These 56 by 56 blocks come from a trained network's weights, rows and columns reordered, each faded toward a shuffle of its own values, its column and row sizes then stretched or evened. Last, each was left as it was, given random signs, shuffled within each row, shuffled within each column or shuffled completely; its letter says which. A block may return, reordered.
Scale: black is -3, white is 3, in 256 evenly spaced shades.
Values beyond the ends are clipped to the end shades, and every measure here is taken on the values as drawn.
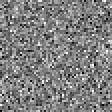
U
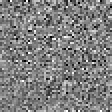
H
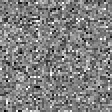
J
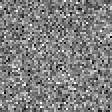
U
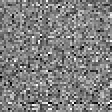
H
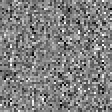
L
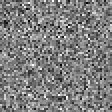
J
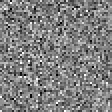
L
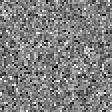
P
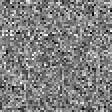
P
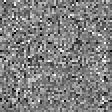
J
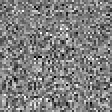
H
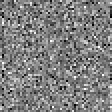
L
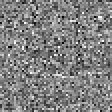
J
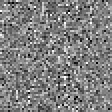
L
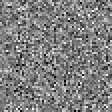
L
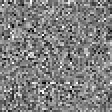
J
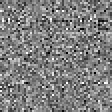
J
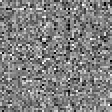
H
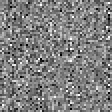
L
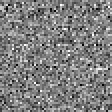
P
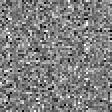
L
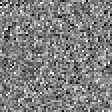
U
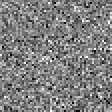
P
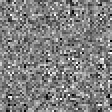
J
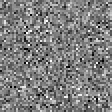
J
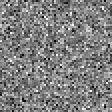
U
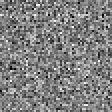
J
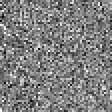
L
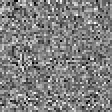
H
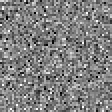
U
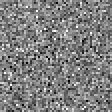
U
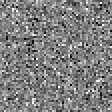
L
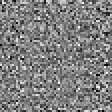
H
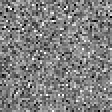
U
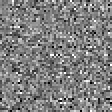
J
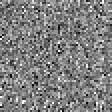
L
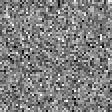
L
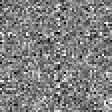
H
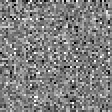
J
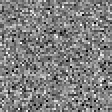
U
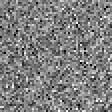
U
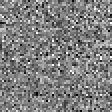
J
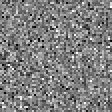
U
